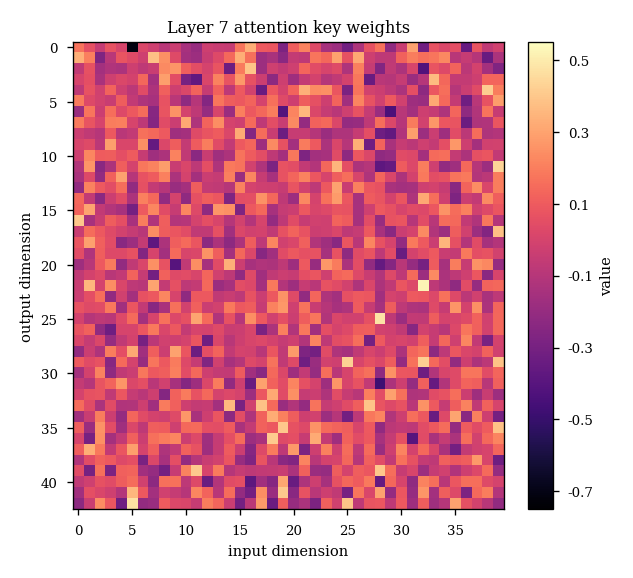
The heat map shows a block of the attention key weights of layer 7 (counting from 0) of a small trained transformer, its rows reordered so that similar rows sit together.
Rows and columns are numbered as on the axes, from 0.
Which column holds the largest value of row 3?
33
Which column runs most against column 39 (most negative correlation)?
35
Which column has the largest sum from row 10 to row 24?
1
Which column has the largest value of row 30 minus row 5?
36
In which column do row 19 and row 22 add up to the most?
32
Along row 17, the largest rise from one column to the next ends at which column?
39
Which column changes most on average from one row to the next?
28
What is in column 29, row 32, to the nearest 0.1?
0.3
